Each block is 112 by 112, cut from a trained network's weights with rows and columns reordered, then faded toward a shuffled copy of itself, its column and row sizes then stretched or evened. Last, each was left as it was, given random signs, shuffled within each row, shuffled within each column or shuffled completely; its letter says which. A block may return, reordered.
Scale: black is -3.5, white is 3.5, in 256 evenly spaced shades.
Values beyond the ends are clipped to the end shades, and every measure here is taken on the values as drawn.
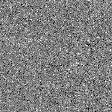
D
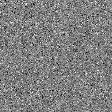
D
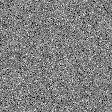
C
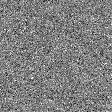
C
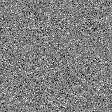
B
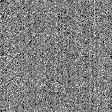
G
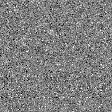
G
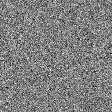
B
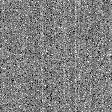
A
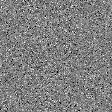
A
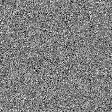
D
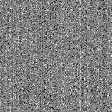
G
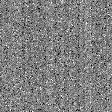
A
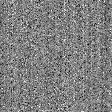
A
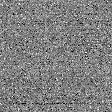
B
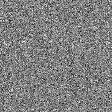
D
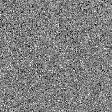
G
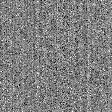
A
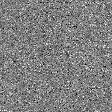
D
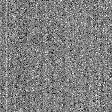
A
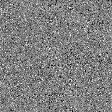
D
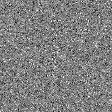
D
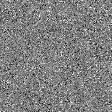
D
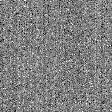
A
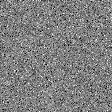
B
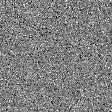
B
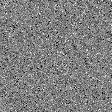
A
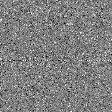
D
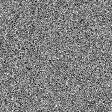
A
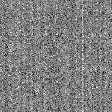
G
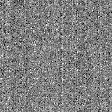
G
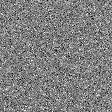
C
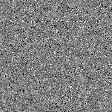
D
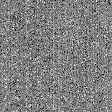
A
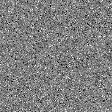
D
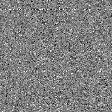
G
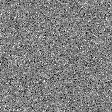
B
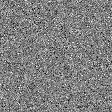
C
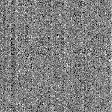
G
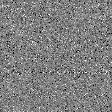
D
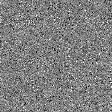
D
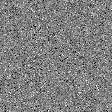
A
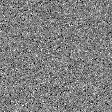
B
